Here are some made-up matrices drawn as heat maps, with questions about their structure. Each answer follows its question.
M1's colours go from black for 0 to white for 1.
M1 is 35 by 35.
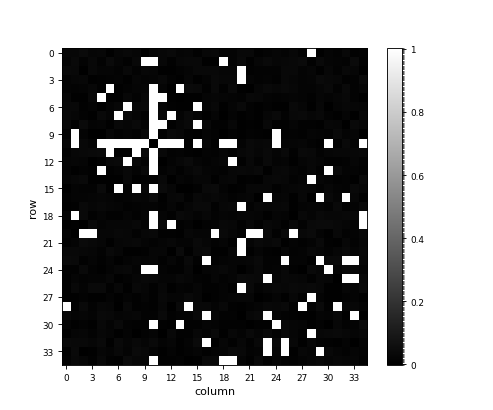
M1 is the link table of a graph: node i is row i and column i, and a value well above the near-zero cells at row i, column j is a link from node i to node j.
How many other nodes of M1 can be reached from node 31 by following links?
4
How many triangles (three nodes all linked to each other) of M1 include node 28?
0
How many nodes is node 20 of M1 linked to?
6
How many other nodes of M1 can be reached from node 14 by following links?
4
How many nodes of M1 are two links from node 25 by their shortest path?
2
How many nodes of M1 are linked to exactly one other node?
10
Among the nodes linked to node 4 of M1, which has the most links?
node 10
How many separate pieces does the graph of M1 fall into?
4
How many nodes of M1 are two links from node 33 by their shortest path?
2
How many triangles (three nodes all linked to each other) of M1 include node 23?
5
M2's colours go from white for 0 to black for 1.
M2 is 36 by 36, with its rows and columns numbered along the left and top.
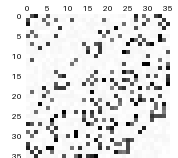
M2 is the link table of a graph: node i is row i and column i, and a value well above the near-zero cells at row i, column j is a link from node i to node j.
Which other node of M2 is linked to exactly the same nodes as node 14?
node 31
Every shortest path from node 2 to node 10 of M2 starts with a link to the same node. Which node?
node 35
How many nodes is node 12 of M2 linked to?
5
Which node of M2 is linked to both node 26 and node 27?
node 6
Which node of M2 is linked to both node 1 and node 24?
node 34
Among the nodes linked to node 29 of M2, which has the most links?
node 21
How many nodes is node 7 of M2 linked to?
9
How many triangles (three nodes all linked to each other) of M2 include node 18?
6
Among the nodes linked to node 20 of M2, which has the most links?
node 33
